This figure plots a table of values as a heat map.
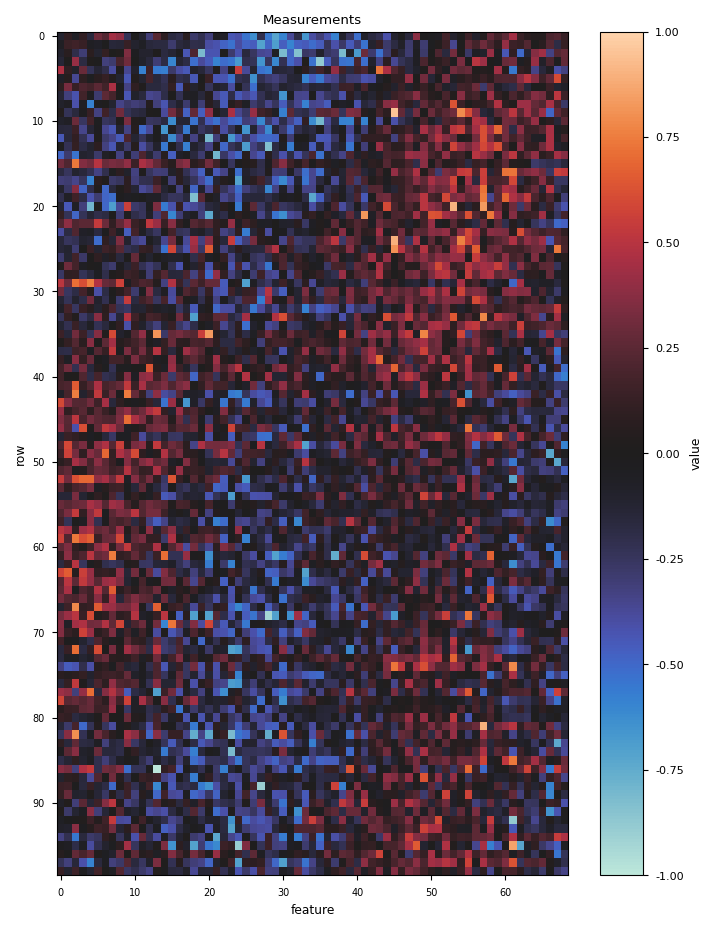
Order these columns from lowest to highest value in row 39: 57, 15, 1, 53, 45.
57, 1, 15, 53, 45
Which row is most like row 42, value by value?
72
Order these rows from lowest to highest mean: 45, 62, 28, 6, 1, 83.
1, 83, 62, 6, 45, 28
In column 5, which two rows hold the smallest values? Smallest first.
24, 30
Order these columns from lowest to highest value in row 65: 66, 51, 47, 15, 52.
15, 52, 66, 51, 47
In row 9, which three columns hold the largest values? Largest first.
45, 54, 55
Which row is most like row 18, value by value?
81
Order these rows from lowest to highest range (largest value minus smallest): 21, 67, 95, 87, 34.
34, 87, 67, 21, 95
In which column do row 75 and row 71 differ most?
61
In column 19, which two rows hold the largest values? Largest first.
35, 48
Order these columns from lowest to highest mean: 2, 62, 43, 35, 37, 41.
35, 37, 41, 62, 43, 2
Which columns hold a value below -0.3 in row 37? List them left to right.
30, 63, 67
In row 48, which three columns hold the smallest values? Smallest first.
33, 68, 56
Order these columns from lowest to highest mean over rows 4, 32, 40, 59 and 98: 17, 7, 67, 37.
67, 17, 7, 37
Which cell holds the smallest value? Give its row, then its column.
86, 13
